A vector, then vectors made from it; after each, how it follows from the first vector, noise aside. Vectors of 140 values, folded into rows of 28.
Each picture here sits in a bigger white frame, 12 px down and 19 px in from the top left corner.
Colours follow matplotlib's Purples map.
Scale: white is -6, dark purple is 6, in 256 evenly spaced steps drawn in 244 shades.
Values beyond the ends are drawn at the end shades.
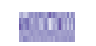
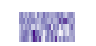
wrapped around, negated, scaled up.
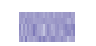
reversed, shrunk.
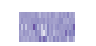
reversed, partly zeroed.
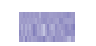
reversed, shrunk.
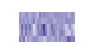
reversed, negated.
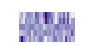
wrapped around, negated, scaled up.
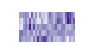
wrapped around, negated, scaled up.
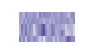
reversed, negated.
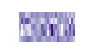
wrapped around, negated, scaled up.
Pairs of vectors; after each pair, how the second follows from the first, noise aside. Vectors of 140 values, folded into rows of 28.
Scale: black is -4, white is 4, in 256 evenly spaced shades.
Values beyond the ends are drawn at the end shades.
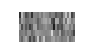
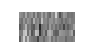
reversed, partly zeroed.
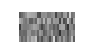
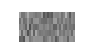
wrapped around, negated, shrunk.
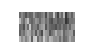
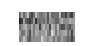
wrapped around, negated.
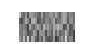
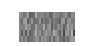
wrapped around, negated, shrunk.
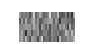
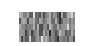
sign-scrambled.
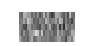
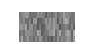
wrapped around, negated, shrunk.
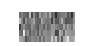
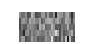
sign-scrambled.
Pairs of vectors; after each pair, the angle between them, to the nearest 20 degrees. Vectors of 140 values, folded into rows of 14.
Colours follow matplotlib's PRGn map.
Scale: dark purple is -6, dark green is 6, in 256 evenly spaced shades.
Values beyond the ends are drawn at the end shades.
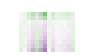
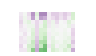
160 degrees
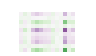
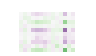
20 degrees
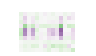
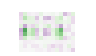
140 degrees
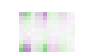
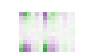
20 degrees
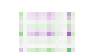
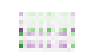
100 degrees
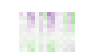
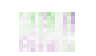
160 degrees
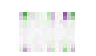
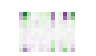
20 degrees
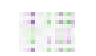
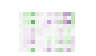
160 degrees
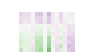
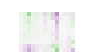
100 degrees
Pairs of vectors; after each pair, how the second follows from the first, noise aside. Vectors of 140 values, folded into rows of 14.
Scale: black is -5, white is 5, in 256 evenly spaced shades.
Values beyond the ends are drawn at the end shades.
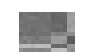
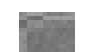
reversed, shrunk.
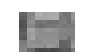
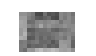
negated.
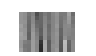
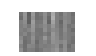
reversed, negated, shrunk.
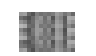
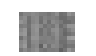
reversed, shrunk.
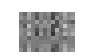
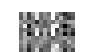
negated, scaled up.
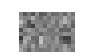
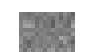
reversed, negated, shrunk.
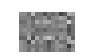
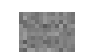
reversed, negated, shrunk.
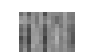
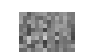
sign-scrambled.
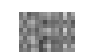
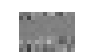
reversed, negated, partly zeroed.
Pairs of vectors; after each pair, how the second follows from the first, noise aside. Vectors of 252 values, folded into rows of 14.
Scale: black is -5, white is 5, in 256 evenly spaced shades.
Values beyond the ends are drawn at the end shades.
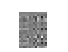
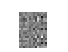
copied.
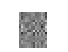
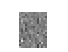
wrapped around, partly zeroed.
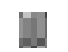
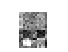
wrapped around, scaled up.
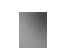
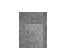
wrapped around, negated, shrunk.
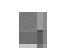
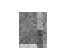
copied.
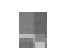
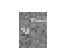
wrapped around, partly zeroed.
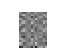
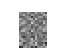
copied.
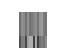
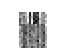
reversed, negated, scaled up.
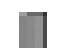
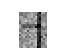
wrapped around, scaled up.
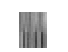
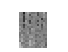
reversed, partly zeroed.
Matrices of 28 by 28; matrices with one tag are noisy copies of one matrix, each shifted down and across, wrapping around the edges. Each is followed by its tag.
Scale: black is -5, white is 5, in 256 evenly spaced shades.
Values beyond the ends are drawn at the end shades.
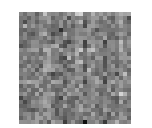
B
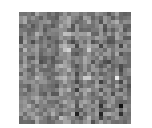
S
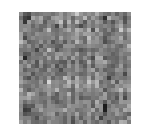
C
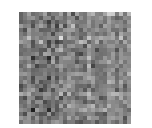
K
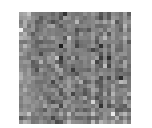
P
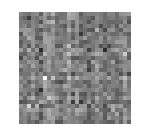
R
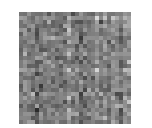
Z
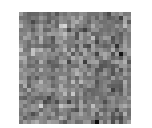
K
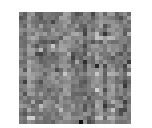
B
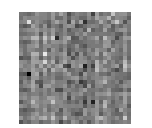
K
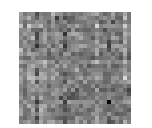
Z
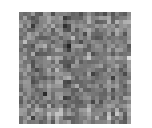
C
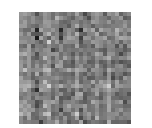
S
